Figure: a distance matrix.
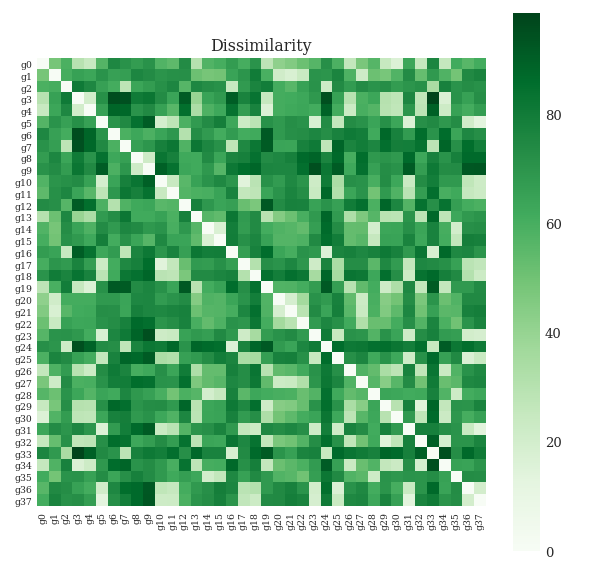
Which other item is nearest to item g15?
g14
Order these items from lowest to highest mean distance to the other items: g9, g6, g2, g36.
g36, g2, g6, g9
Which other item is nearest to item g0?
g30
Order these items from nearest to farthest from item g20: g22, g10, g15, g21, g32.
g21, g22, g32, g15, g10
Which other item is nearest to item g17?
g10
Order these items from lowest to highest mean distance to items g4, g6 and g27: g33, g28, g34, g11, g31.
g34, g28, g11, g31, g33
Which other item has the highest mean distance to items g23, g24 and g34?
g9
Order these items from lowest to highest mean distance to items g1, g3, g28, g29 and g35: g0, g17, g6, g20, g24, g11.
g0, g20, g11, g17, g6, g24
